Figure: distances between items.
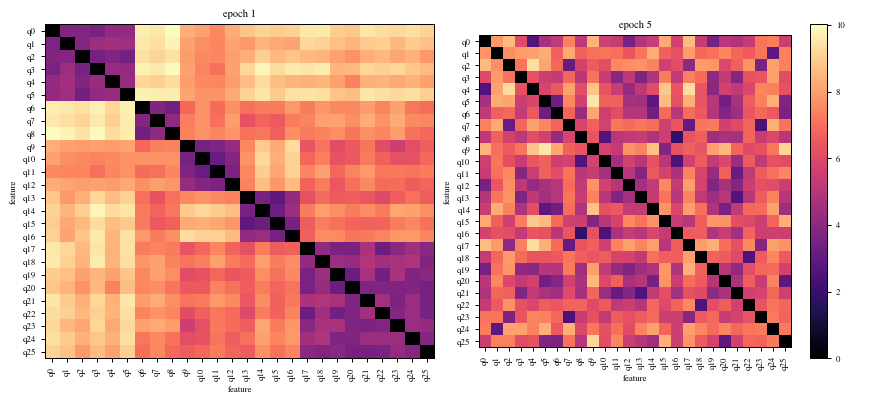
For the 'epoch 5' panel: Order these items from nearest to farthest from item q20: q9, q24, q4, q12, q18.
q12, q4, q18, q24, q9
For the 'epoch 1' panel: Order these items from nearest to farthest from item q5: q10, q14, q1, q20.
q1, q10, q20, q14
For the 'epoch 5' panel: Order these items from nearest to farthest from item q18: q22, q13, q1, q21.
q22, q13, q21, q1
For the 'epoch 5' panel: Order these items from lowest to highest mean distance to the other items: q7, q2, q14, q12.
q12, q14, q7, q2
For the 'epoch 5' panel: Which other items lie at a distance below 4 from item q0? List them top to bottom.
q4, q12, q19
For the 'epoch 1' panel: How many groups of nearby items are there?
5
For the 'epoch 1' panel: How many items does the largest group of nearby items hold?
9
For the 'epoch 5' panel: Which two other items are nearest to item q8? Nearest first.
q16, q10
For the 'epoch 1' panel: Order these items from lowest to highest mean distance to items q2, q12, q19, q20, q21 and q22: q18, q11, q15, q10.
q18, q10, q11, q15
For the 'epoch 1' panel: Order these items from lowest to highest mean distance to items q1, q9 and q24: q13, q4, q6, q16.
q4, q13, q6, q16
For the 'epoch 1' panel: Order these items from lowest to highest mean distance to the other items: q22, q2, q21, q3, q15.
q22, q21, q15, q2, q3
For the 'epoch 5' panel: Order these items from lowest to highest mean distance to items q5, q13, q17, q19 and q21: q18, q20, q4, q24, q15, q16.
q20, q16, q4, q18, q15, q24
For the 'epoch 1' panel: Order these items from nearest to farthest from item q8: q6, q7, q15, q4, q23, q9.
q6, q7, q15, q9, q23, q4
